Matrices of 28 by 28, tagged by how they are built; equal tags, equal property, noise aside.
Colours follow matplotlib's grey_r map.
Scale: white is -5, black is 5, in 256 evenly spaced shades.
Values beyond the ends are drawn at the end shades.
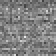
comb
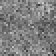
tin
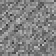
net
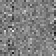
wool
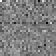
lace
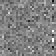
wool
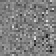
wool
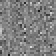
wool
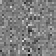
wool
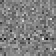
lace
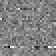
lace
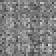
comb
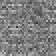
comb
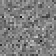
lace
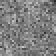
tin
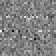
lace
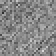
net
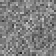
net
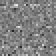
lace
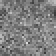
tin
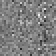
wool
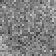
tin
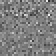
lace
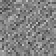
net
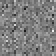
wool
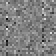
wool
